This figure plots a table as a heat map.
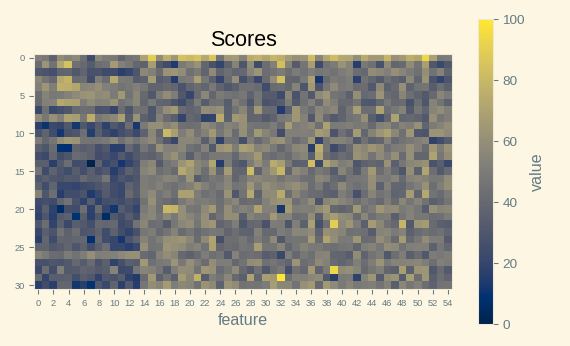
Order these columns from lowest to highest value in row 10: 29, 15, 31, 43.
43, 31, 15, 29
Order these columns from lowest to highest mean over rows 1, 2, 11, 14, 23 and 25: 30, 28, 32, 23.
30, 28, 23, 32
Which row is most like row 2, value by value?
25
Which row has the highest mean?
0
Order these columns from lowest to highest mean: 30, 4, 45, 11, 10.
11, 10, 4, 30, 45
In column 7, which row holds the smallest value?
14
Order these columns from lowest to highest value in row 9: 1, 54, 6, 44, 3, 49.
1, 3, 6, 44, 49, 54
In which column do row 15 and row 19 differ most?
28
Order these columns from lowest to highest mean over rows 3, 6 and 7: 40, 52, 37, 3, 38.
37, 40, 52, 38, 3
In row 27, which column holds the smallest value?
10
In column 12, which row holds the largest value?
26
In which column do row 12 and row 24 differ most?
36
